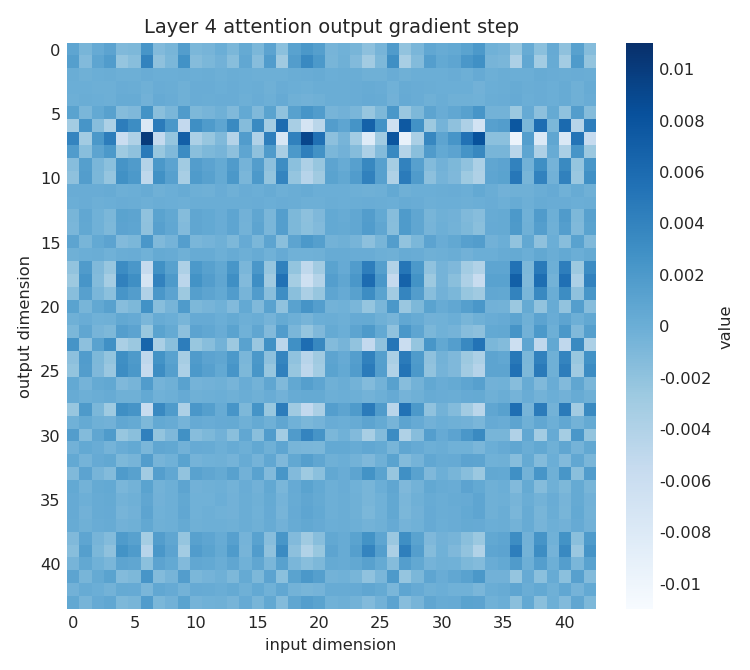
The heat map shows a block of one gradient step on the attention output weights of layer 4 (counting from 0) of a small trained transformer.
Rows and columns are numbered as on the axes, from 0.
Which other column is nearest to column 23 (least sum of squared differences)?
1
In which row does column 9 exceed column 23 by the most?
7
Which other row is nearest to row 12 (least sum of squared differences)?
3
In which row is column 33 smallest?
6
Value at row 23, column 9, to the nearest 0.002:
0.004
